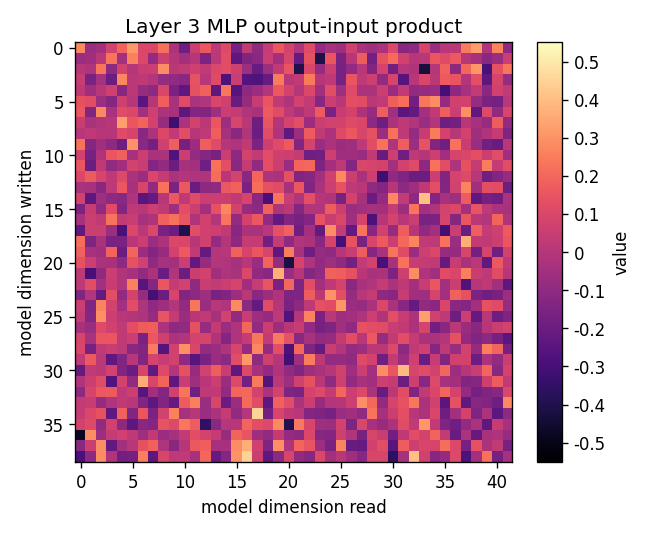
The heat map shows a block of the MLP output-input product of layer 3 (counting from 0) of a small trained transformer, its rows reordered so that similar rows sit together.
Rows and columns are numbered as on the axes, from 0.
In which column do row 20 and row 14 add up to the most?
33
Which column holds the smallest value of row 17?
10
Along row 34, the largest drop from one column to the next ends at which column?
18
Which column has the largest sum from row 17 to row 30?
31
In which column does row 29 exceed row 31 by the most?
16
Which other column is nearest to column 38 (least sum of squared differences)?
40
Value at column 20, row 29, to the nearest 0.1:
-0.3
